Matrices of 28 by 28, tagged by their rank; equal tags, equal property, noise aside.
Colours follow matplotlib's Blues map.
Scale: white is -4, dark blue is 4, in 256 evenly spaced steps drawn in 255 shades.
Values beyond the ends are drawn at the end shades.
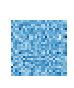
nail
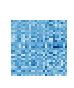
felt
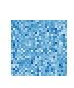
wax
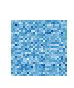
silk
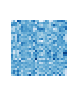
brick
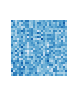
wax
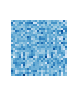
nail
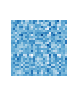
felt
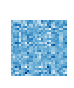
felt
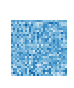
wax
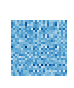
felt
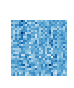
nail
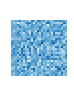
silk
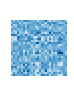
felt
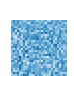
wax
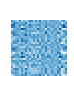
nail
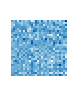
silk
